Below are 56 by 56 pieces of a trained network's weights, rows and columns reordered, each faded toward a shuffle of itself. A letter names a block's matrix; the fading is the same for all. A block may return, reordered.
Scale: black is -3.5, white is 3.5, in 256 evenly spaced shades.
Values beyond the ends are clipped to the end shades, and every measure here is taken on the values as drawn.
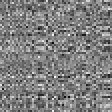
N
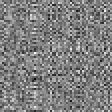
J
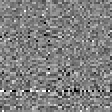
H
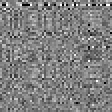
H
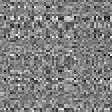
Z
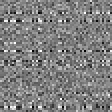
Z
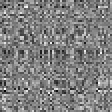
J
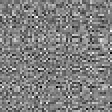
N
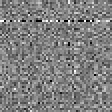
H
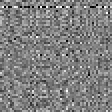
H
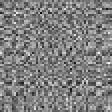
N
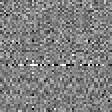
H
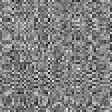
J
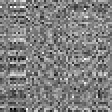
J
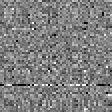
H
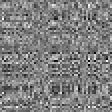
J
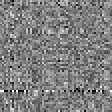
H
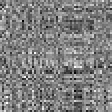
J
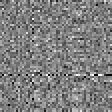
H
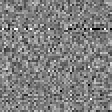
H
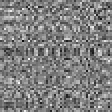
N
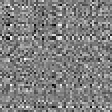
Z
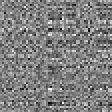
J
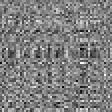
J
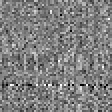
H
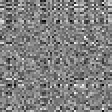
Z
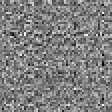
Z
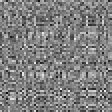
N
